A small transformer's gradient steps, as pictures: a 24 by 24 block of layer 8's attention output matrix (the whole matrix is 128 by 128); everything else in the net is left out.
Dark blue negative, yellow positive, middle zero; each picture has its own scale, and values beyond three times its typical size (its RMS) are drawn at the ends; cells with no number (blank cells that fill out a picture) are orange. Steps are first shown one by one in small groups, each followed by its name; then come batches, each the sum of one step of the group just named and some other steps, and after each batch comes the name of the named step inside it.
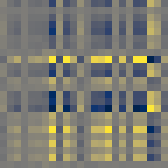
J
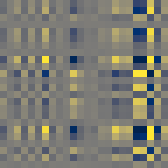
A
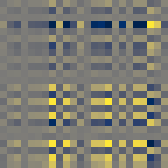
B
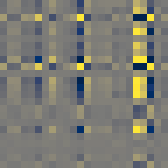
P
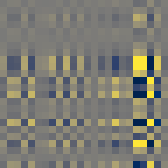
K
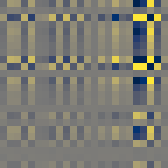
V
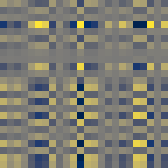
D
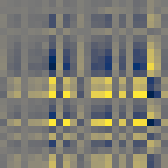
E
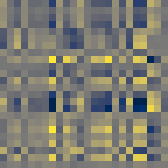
J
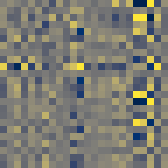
V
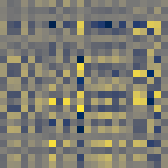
B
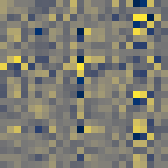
V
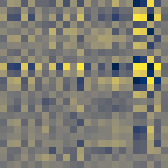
V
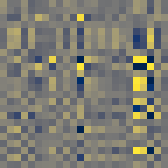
P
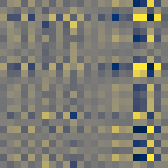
V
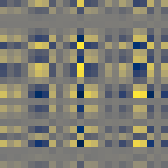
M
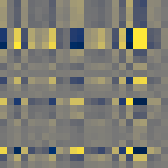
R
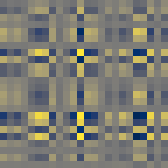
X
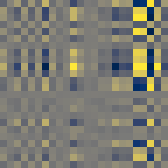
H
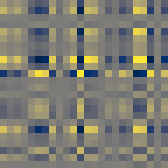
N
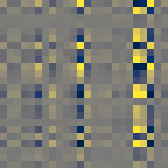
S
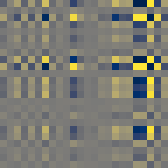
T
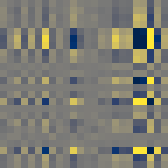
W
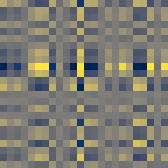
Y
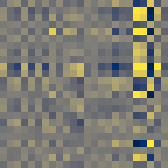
H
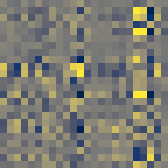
S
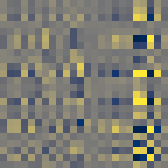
W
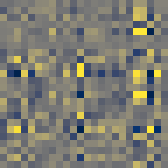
X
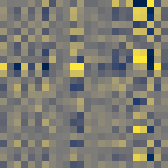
H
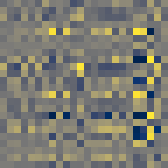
T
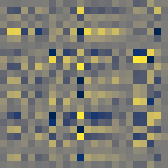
X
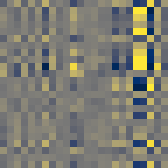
H
